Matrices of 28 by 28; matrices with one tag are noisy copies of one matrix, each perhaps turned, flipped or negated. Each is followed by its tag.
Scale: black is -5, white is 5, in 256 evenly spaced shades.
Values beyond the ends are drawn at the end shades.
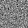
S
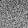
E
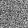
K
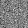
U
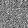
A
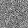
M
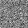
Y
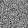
S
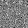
A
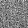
K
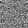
A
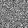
A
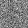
M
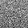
E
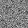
M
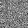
A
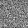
U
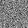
A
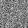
A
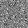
Y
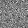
M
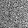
E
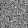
U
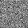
Y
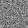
S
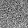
E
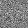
M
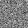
Y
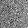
E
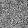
U
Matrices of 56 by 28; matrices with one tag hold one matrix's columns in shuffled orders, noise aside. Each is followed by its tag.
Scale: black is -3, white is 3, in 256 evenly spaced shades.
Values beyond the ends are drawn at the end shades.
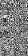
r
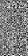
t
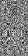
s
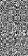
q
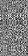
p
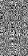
q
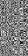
s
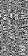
p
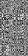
p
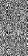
q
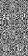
p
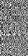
q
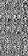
r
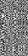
p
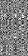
p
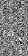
s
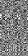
p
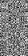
t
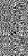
q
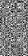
t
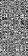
p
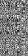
r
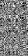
r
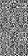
t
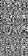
r
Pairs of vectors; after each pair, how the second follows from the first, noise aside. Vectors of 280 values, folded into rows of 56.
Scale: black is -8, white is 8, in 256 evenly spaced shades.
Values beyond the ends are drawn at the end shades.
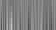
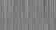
reversed, negated, shrunk.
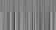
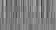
reversed.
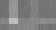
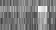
reversed, scaled up.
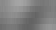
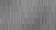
reversed, negated, shrunk.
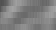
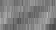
reversed.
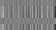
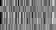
reversed, scaled up.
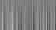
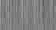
reversed, negated, shrunk.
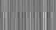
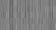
reversed, negated, shrunk.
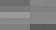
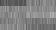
reversed.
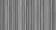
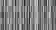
reversed, scaled up.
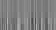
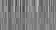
reversed.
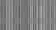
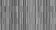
reversed, negated.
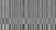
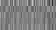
reversed, negated.
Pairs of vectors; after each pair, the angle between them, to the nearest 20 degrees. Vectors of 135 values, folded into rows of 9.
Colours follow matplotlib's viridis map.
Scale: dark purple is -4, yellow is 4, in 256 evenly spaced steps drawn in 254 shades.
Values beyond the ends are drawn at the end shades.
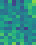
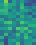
140 degrees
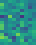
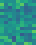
60 degrees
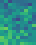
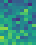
20 degrees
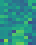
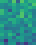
100 degrees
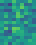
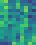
80 degrees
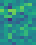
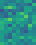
140 degrees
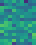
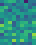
40 degrees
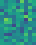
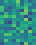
140 degrees
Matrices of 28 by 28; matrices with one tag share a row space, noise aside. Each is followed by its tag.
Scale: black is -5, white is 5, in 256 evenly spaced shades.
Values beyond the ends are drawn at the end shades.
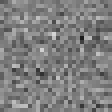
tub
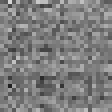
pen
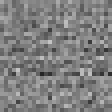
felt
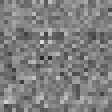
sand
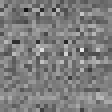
tub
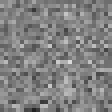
felt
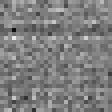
sand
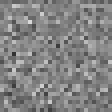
sand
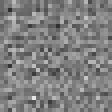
sand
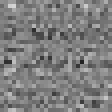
sand
